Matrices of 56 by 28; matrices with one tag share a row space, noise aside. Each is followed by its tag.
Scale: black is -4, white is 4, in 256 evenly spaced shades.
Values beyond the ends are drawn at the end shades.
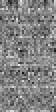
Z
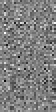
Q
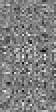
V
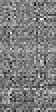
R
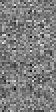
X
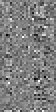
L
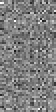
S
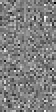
Q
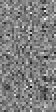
V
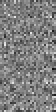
Q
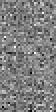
X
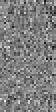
Q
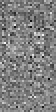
X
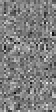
Q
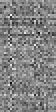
R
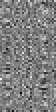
V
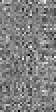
V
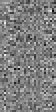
Q
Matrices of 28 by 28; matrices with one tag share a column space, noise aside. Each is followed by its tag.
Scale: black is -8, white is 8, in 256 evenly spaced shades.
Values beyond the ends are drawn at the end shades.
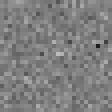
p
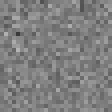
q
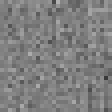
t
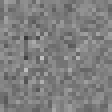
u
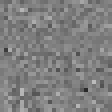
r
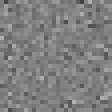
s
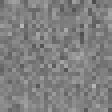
t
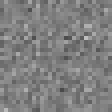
u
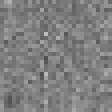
u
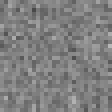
u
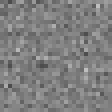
q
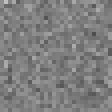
q
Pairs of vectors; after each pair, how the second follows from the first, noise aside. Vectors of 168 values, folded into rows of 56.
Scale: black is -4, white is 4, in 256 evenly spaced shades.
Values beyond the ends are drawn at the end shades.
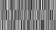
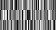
wrapped around, scaled up.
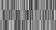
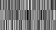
sign-scrambled.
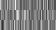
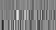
partly zeroed.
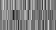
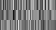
sign-scrambled.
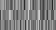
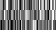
wrapped around, scaled up.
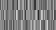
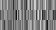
sign-scrambled.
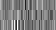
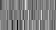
negated, partly zeroed.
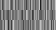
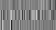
wrapped around, partly zeroed.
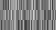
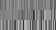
negated, partly zeroed.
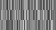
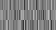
negated, partly zeroed.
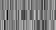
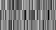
reversed.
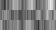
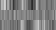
negated, partly zeroed.
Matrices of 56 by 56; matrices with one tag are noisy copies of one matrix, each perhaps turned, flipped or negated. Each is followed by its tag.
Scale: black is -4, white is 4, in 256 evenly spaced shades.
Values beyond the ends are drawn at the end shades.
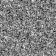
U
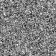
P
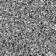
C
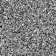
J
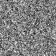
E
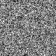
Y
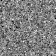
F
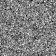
Y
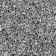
C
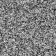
E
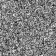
P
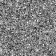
U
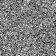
C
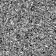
Y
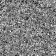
F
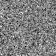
J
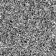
F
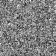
U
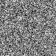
Y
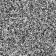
J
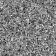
U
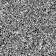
J
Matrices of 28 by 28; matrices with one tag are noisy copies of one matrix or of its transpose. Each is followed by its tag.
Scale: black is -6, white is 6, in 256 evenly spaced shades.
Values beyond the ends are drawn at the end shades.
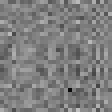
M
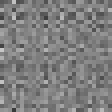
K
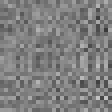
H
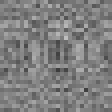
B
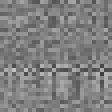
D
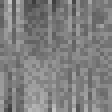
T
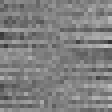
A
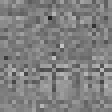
D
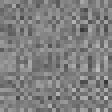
H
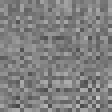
H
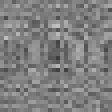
B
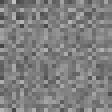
K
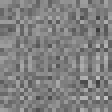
H
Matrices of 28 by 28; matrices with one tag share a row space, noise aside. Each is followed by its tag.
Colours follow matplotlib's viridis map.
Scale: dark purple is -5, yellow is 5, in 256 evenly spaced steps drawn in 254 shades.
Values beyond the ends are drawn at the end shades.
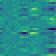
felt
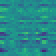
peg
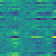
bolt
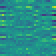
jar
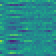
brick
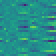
felt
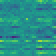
bolt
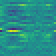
brick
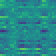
peg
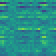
peg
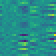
felt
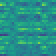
peg
